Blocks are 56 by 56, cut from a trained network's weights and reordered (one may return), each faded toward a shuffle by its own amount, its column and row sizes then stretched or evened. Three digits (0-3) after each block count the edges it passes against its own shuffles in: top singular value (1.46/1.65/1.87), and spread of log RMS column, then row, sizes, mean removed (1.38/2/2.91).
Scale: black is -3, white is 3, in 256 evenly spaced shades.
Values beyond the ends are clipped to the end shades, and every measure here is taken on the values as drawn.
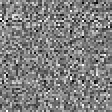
3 1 1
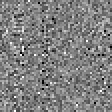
0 1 0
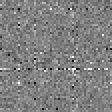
2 1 1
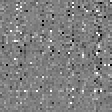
0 2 1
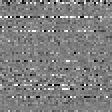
2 0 3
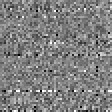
0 1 2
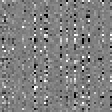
3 3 1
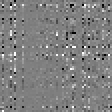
1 3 2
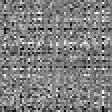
2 3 2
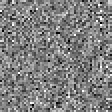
1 1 0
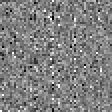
1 2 0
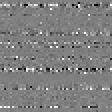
3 0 3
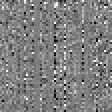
1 3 0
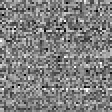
0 1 2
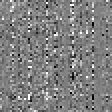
0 3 1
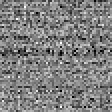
1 1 2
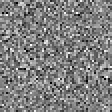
2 0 1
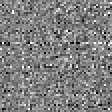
0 1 2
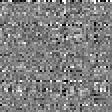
3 1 3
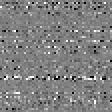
2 1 3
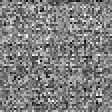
1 2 0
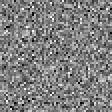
2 0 0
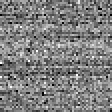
2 2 1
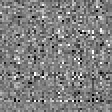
2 2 2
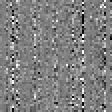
1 3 0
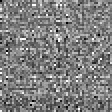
0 2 1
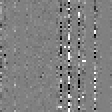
3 3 0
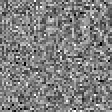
2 0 0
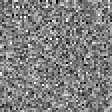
1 0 1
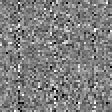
0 2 1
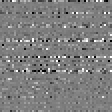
1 0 3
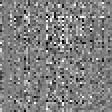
0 3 2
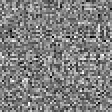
3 0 1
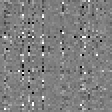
2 2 1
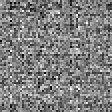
0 2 0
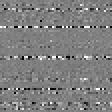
3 0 3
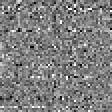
1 1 2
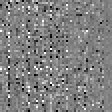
1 3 1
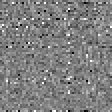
0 0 2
